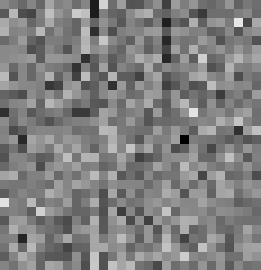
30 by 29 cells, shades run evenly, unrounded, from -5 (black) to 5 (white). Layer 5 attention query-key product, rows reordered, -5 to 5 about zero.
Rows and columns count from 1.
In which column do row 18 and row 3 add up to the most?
27
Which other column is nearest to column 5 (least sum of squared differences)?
17
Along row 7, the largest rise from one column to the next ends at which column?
23
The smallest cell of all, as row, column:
16, 21
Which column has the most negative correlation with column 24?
7
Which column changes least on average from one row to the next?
26
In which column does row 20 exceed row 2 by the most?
11
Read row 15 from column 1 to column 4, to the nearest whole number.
0 -2 -1 0
